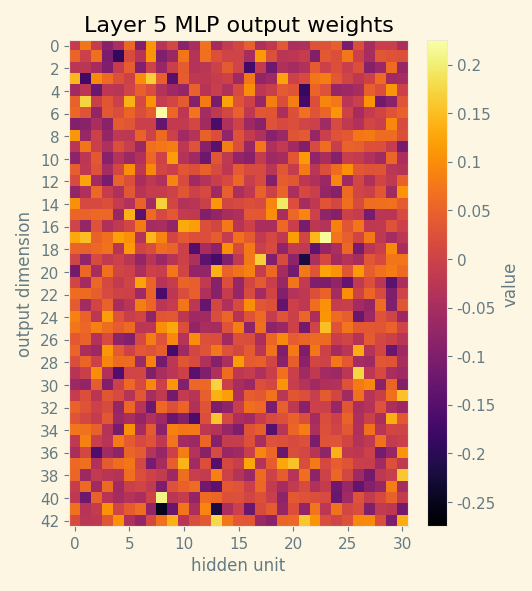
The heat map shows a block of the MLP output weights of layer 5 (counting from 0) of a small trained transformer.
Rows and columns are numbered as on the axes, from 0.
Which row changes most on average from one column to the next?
5
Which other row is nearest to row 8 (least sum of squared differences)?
11
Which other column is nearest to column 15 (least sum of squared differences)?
28
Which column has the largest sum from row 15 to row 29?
3
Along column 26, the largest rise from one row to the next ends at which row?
29
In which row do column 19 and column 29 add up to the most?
14
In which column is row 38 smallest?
27
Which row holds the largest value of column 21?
42
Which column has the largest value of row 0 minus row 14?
7
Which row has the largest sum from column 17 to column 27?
17
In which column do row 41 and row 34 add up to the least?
8
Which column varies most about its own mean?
13
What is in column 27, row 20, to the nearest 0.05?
0.05
